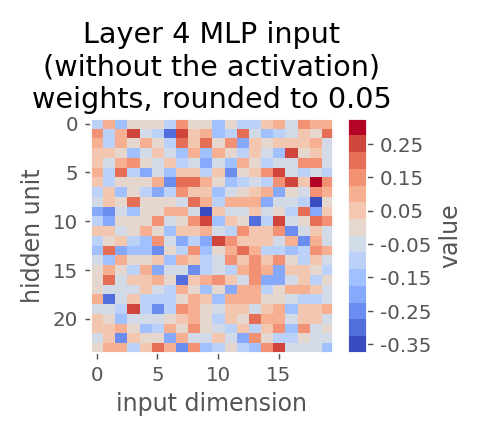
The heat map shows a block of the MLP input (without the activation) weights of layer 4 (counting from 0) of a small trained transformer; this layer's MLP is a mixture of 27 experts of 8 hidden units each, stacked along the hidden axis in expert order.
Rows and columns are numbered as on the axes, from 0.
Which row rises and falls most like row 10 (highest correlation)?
6
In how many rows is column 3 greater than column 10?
12
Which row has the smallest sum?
9
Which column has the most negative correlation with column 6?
7
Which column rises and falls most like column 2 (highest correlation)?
0
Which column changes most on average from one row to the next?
15
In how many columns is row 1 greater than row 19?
9
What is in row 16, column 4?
0.05
